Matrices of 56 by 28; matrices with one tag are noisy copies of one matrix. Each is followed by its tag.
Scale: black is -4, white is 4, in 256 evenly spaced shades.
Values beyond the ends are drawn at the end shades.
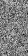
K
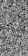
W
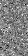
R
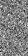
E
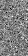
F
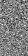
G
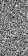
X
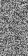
G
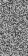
R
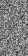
F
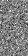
F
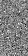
G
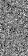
E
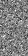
E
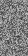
F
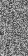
R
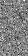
G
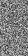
R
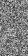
X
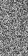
W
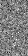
E
